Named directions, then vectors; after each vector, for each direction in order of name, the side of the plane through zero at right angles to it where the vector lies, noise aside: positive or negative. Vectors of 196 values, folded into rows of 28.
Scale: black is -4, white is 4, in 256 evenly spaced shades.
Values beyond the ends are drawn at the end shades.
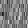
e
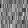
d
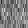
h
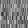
positive, positive, negative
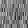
negative, negative, negative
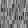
negative, negative, negative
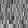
positive, positive, positive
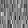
negative, negative, positive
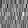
positive, negative, positive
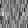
positive, negative, positive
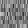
negative, negative, negative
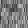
negative, negative, positive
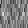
positive, negative, positive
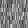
positive, positive, positive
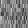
positive, positive, negative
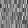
positive, negative, negative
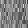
positive, negative, negative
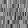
negative, negative, negative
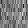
negative, positive, positive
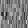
positive, positive, negative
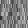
negative, negative, positive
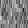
positive, positive, negative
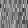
positive, negative, negative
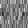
negative, positive, negative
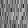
negative, positive, positive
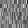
positive, negative, negative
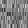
negative, negative, negative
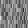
positive, positive, negative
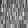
positive, positive, positive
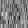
negative, negative, positive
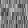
positive, positive, negative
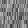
negative, negative, negative
